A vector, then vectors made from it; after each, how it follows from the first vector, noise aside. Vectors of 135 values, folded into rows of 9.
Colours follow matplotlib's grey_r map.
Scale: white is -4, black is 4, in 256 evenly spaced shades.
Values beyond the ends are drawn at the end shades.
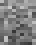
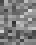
wrapped around, negated.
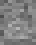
wrapped around, negated, shrunk.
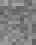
wrapped around, negated, shrunk.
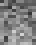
negated.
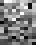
reversed, negated, scaled up.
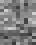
wrapped around, negated.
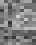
wrapped around, negated.
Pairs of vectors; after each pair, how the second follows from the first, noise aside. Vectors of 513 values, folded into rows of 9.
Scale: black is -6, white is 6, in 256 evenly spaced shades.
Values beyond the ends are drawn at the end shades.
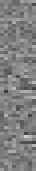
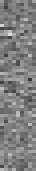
reversed.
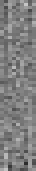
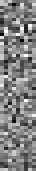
wrapped around, negated, scaled up.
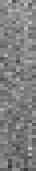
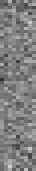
sign-scrambled.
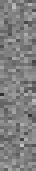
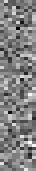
wrapped around, negated, scaled up.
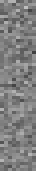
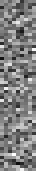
wrapped around, negated, scaled up.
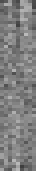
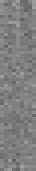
negated, shrunk.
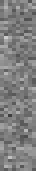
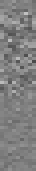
reversed, partly zeroed.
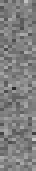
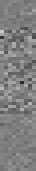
reversed, partly zeroed.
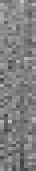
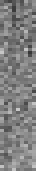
reversed.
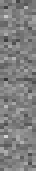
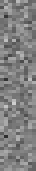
sign-scrambled.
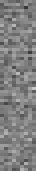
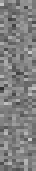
sign-scrambled.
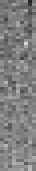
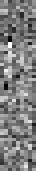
wrapped around, negated, scaled up.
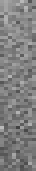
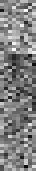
wrapped around, negated, scaled up.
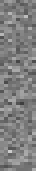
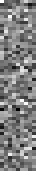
reversed, scaled up.
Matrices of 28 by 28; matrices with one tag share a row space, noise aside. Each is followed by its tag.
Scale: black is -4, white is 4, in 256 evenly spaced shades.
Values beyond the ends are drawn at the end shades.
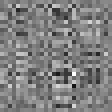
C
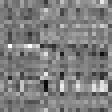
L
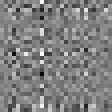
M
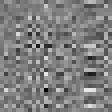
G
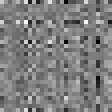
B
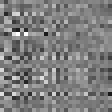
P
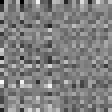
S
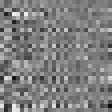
P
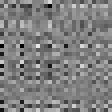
S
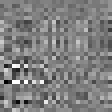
P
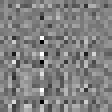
M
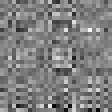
C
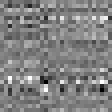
L
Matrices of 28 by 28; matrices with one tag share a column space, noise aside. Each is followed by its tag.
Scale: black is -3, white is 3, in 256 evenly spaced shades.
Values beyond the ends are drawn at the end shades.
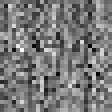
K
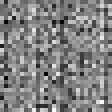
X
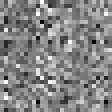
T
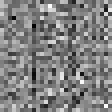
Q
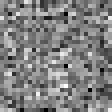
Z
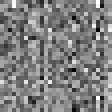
T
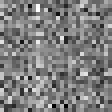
Q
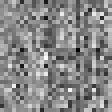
Z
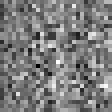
K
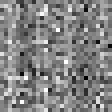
Q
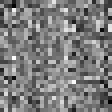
T
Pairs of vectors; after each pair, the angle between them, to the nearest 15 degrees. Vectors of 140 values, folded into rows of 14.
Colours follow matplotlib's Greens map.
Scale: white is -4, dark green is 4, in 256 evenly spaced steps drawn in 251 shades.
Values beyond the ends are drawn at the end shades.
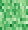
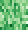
30 degrees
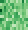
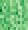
60 degrees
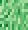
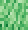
45 degrees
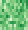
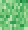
30 degrees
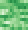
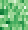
135 degrees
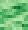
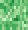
120 degrees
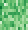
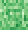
120 degrees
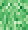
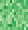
105 degrees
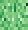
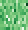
60 degrees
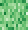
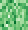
105 degrees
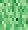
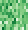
120 degrees
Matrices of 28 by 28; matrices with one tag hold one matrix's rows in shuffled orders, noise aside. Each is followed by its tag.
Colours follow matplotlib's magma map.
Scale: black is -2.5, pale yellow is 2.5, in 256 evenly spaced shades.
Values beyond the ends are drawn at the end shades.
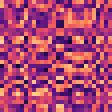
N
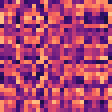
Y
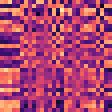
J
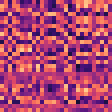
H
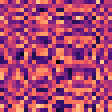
N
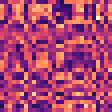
N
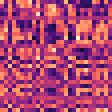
H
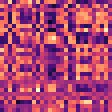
H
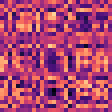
H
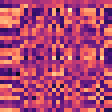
J
